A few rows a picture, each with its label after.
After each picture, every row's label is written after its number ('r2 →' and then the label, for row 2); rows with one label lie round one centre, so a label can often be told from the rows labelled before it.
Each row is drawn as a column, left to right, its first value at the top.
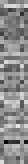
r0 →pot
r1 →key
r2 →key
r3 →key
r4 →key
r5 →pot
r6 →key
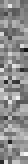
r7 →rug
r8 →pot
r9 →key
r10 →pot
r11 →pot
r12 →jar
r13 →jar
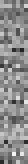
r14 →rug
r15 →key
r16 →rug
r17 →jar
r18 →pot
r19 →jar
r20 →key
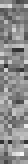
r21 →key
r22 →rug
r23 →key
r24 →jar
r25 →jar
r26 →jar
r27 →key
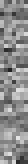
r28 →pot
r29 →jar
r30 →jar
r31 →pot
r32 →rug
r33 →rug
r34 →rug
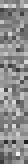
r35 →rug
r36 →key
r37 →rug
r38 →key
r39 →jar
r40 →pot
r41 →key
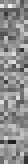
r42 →key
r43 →pot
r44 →key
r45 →key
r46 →pot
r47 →jar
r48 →rug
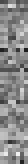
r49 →jar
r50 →jar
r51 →key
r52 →key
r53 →jar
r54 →rug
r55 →jar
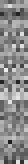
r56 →pot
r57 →rug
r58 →key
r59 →rug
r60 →pot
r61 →rug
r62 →pot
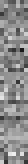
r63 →pot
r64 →rug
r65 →jar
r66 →jar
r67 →pot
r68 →jar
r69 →rug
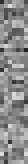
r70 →jar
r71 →rug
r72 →key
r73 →pot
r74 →pot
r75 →pot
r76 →jar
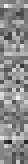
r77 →pot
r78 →key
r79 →key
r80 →rug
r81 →pot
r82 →rug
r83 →key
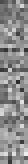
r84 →jar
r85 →jar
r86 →rug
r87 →jar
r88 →pot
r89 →key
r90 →jar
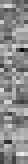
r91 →rug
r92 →key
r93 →key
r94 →rug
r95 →jar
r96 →jar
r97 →jar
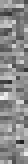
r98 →pot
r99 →pot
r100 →pot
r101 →rug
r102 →key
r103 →key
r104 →jar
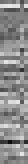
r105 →key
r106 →key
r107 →key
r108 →key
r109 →key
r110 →jar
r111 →key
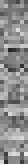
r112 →pot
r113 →rug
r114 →jar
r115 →jar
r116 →jar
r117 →rug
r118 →jar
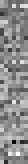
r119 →pot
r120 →rug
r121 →jar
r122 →key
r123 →jar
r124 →key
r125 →key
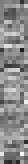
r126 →jar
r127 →rug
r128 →rug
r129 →rug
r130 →rug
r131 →jar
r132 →key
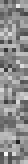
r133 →rug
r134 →jar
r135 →rug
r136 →jar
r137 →key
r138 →pot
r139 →pot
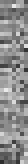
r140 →rug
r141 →rug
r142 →rug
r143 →key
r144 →rug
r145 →pot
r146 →jar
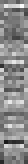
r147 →rug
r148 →key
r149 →key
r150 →key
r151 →key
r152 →key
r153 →rug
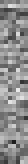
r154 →rug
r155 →rug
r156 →key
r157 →key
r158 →rug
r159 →pot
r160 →pot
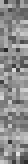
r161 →pot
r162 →jar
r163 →key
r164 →rug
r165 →jar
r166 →rug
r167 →rug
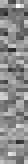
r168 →pot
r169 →pot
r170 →jar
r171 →jar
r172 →key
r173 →key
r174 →pot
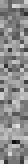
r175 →pot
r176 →rug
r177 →jar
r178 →key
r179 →key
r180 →rug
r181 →pot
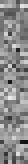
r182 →key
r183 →rug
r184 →pot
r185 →rug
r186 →jar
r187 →key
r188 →key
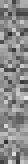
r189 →rug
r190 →key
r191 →pot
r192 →jar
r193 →rug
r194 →pot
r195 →pot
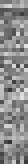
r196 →rug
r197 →key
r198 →key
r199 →pot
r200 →rug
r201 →pot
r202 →rug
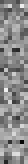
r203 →jar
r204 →rug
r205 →key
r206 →jar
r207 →jar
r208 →key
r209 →pot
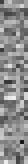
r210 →jar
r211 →pot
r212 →pot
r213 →pot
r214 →rug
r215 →key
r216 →pot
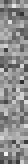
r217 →rug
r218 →jar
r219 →rug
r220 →key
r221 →rug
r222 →pot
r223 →key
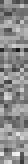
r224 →jar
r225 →pot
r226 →pot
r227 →jar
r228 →jar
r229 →rug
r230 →jar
